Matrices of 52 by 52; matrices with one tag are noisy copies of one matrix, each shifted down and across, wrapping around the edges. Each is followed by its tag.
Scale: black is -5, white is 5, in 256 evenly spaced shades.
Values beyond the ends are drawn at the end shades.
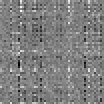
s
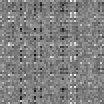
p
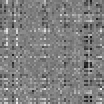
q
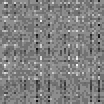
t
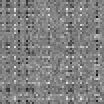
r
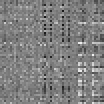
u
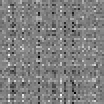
r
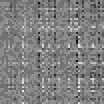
s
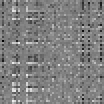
u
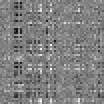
q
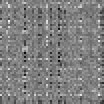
r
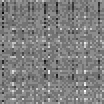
t
